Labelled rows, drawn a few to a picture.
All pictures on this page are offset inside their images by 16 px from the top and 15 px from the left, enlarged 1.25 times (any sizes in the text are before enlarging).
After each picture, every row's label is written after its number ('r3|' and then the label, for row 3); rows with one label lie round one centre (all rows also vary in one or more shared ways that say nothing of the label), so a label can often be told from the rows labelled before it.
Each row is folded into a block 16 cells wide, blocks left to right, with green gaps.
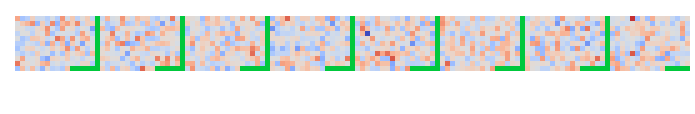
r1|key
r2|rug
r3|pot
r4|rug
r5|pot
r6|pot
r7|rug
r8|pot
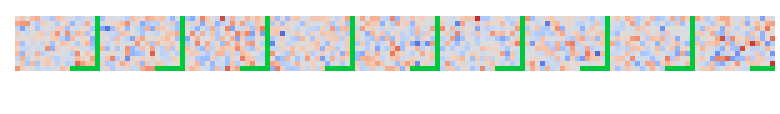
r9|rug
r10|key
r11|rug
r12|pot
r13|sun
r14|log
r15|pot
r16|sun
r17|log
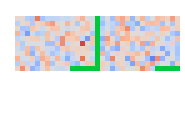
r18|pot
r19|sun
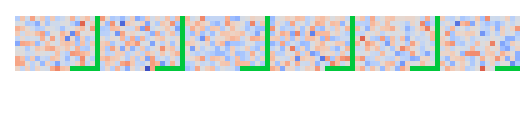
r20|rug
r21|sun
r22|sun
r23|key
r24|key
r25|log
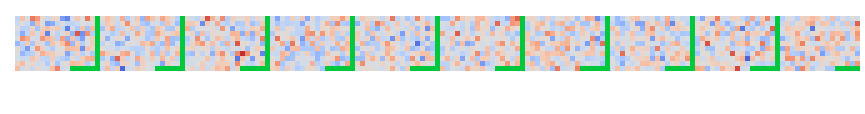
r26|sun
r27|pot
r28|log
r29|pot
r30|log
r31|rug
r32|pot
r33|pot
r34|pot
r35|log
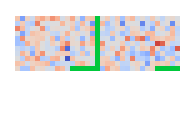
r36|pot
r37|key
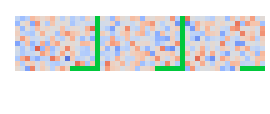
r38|key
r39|rug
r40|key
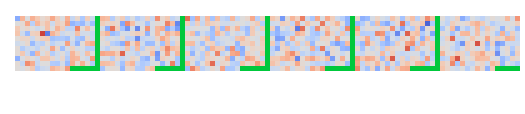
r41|rug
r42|pot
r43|pot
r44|key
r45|key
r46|sun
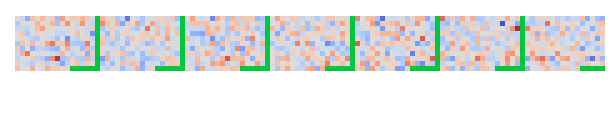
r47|key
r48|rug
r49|key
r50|sun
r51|sun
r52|pot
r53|log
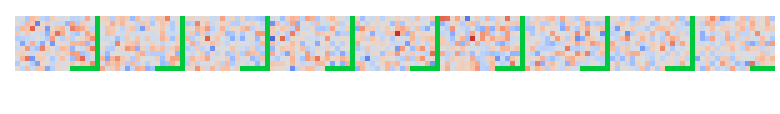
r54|rug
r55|sun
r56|log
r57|sun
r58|pot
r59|sun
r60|rug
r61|key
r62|rug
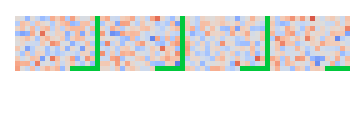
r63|sun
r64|pot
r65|sun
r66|pot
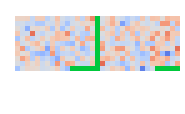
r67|sun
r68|key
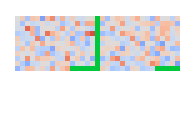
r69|log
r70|sun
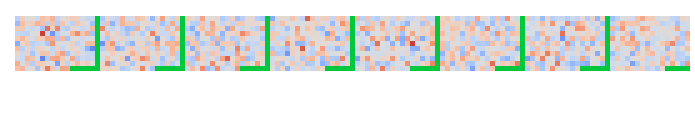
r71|key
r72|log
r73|key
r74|rug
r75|log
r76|log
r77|pot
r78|log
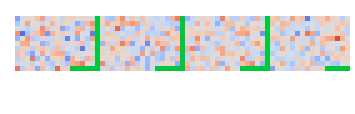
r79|rug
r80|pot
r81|rug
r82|pot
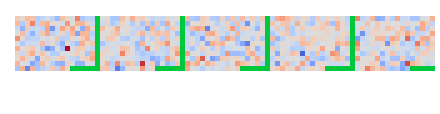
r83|key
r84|pot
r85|sun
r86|rug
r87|sun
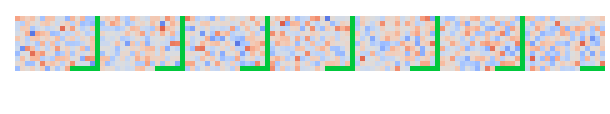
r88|key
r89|rug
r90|pot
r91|rug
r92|rug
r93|key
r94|log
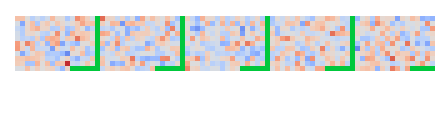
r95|sun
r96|pot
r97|key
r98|key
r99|log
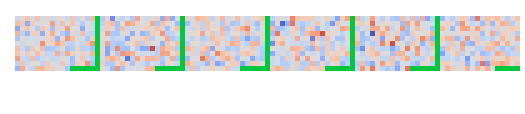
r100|pot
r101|key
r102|log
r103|pot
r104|key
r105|key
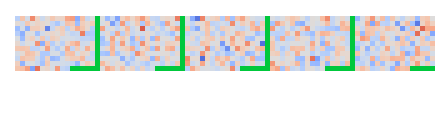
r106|rug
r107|pot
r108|key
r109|key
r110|rug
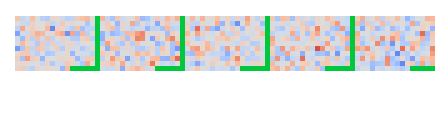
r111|sun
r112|sun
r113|log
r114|key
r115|rug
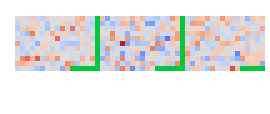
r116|sun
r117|log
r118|rug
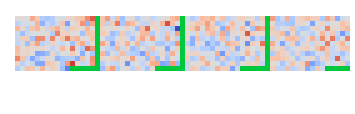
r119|sun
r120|sun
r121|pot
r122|key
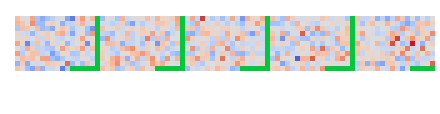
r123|sun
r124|sun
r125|sun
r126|key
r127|log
